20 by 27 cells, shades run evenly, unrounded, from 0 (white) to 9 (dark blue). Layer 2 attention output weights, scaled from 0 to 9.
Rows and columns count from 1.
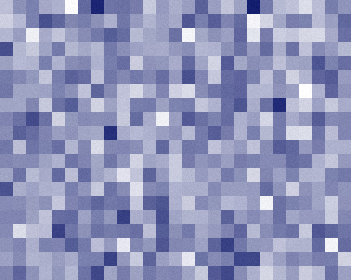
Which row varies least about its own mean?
12
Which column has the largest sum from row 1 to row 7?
19
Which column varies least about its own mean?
7
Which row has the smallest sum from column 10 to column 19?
13
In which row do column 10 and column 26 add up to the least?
18
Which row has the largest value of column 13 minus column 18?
15
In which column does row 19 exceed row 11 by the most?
20
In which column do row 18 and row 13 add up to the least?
10
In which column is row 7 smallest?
24
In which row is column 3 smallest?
3
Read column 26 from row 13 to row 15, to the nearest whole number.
5 5 2
